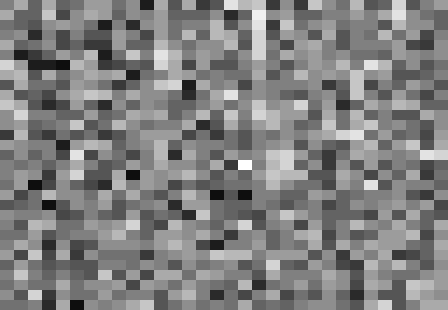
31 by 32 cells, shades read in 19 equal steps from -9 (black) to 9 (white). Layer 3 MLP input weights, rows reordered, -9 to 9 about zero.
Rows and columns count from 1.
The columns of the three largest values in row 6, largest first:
12, 19, 10
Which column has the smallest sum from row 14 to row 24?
24
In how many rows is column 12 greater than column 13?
18
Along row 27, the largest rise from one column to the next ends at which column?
27
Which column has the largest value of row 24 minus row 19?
3
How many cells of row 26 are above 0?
17
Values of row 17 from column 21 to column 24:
6 -2 1 -5
